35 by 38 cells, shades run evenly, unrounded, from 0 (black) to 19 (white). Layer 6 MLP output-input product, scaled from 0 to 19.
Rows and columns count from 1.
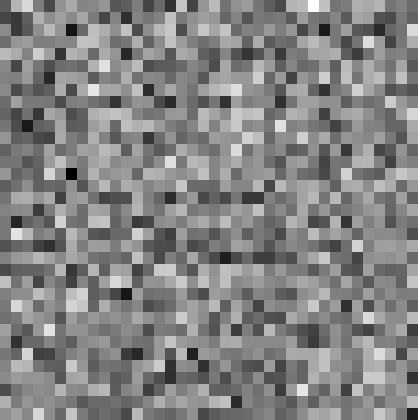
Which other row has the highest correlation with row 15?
3
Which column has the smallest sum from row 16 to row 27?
25
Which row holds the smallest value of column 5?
7
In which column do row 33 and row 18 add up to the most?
28
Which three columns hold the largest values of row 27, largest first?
34, 17, 38
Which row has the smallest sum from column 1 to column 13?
30
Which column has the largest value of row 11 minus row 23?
13
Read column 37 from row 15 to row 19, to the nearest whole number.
15 8 12 10 9
